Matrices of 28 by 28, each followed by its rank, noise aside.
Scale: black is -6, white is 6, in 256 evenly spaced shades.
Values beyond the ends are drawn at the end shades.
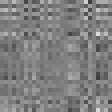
two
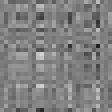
two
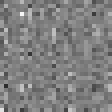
four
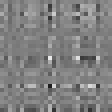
two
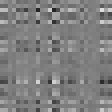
one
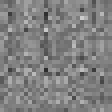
four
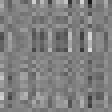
two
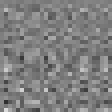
three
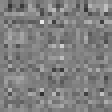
three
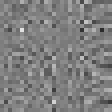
four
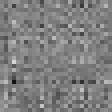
four
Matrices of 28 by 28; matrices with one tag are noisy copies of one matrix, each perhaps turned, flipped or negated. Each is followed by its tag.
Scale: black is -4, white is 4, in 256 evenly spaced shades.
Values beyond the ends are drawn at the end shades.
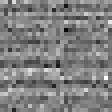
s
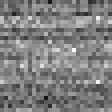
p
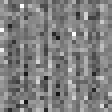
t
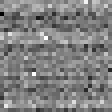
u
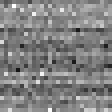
p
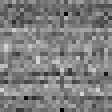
p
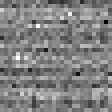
t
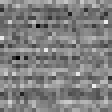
t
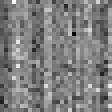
u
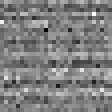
s
